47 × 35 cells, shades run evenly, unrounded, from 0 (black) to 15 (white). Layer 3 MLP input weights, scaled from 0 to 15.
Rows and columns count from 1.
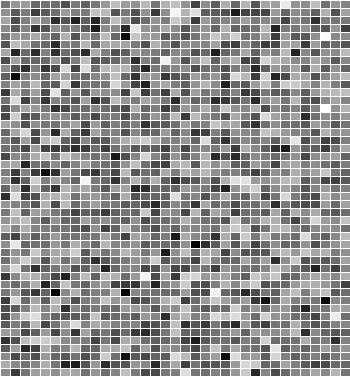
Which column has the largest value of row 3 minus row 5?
13
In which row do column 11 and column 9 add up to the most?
9
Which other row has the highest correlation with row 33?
18
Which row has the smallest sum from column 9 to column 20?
19
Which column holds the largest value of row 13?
2
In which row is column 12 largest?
11
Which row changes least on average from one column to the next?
29
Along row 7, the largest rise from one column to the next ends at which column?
10
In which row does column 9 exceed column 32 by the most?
23
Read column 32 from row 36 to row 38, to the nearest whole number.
10 10 7
